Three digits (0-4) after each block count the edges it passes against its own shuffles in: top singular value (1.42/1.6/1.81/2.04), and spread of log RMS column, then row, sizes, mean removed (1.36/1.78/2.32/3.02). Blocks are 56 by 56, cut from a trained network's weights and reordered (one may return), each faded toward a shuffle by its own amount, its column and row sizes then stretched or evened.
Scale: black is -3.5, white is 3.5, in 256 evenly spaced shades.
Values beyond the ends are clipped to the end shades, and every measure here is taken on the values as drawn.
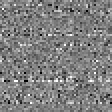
2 1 3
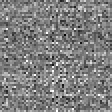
1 3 0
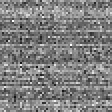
4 2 0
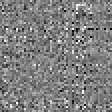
0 3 2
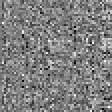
2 3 0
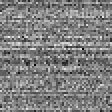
4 1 2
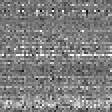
4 2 3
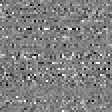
0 0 4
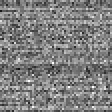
3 1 0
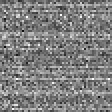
3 1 0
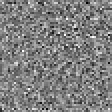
2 0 2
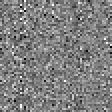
1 2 0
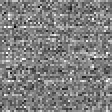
1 1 2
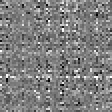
2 4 1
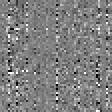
1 4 1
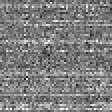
4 2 2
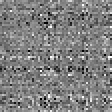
1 3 3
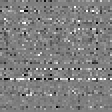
3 1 4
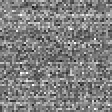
2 0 1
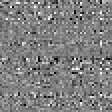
1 2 4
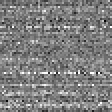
3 0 3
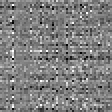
3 4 2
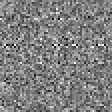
3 0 2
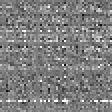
3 3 3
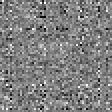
1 3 2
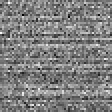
4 1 1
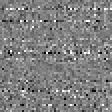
0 1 3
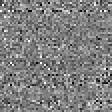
1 1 3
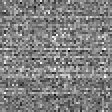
3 2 1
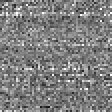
1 0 3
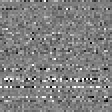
2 0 4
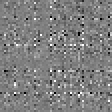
3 3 3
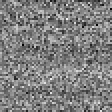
0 0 1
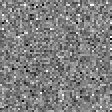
2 1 0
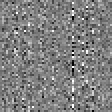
1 4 0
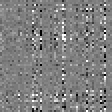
1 4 3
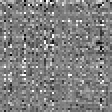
1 4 2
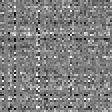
2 4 3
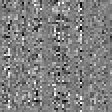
1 4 1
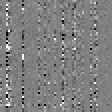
2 4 0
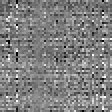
3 4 0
